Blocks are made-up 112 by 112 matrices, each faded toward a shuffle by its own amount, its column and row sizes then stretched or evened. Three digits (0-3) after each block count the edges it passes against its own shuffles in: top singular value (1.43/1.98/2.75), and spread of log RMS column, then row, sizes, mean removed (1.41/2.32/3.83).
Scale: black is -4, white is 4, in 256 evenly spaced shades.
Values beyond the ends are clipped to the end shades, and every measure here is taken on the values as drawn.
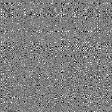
2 2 2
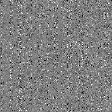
1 2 1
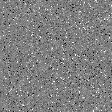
0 1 0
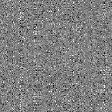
2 2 0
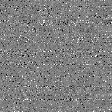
2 0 2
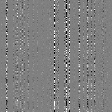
3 3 0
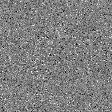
0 0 1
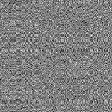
3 1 1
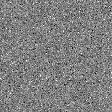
1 0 0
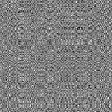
3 2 1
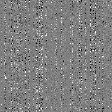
0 3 1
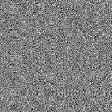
2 1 0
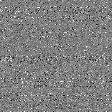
0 0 2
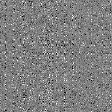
2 2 1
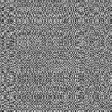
3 2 2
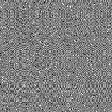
3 0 1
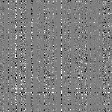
2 3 2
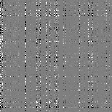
2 3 2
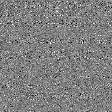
0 0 2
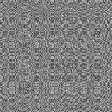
3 2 0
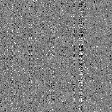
2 2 1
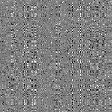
3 2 1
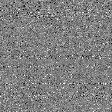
0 0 2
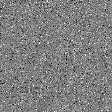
1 1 0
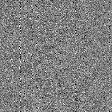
1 2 0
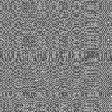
3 0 1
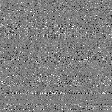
2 0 2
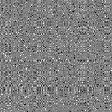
3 1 1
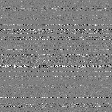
2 0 3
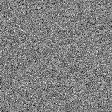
1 0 0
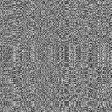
3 2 0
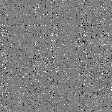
0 2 1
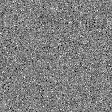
1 0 0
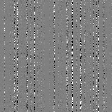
2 3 0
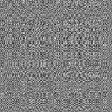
3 2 2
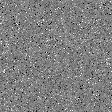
0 0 0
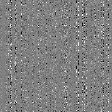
1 3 1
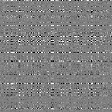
3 2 3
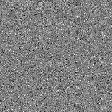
2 0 0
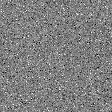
0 0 0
